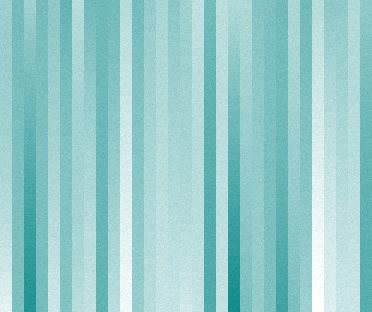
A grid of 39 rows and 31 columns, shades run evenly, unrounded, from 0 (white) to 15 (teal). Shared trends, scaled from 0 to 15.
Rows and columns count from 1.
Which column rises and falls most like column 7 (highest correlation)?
17
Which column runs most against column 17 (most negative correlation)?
4
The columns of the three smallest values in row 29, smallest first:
27, 11, 28
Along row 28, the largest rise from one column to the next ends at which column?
20
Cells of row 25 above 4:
28
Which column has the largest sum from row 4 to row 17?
18
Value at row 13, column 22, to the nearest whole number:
7
